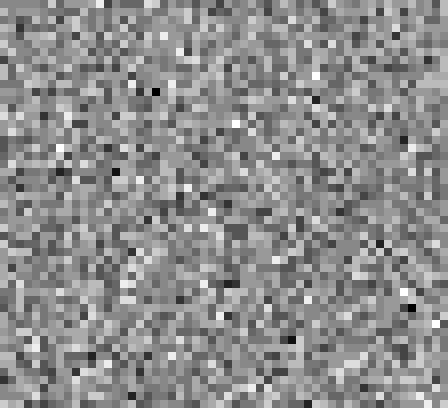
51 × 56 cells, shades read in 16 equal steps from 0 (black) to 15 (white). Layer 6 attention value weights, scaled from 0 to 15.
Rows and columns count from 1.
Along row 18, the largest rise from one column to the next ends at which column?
52
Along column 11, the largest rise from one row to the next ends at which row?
41
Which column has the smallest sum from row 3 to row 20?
18
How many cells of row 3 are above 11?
4
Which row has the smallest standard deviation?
26
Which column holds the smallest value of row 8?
54
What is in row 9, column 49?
4
